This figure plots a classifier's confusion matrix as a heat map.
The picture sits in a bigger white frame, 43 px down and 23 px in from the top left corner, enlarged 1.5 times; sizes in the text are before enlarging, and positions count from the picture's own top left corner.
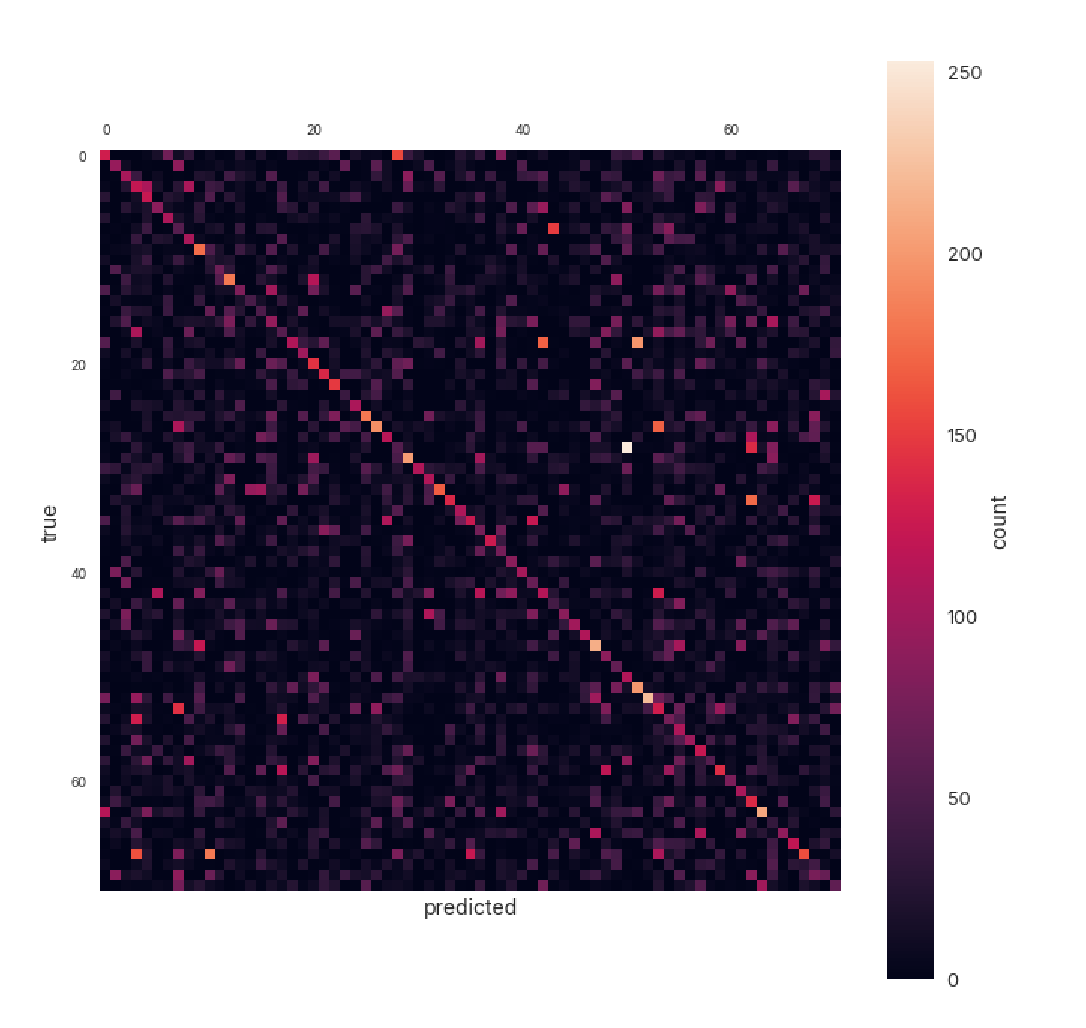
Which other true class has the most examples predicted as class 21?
36
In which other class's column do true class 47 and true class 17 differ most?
9
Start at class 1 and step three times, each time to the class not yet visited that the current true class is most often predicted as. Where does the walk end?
55
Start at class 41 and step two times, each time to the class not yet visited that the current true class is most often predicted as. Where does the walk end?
29
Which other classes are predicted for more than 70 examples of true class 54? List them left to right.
3, 17, 66
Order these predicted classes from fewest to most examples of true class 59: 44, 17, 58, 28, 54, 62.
58, 44, 62, 28, 54, 17
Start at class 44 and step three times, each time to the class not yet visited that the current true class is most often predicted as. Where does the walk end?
20
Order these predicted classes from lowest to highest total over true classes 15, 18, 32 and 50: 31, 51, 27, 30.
30, 31, 27, 51
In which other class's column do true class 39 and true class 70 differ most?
63
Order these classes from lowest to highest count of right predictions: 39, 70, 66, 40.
70, 39, 40, 66
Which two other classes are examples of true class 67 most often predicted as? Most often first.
10, 3
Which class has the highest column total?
53
